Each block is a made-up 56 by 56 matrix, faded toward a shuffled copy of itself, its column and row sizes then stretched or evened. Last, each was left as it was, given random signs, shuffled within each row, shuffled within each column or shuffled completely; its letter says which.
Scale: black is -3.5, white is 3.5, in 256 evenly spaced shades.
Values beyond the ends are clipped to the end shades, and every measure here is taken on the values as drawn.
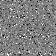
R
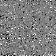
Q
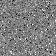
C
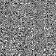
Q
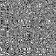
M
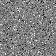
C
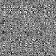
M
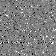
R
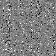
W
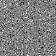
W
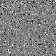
R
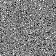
C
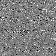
R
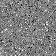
C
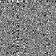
M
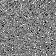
C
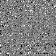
Q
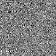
Q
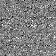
R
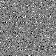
R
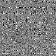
Q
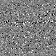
R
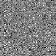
M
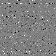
R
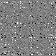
Q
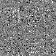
Q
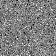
C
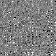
M
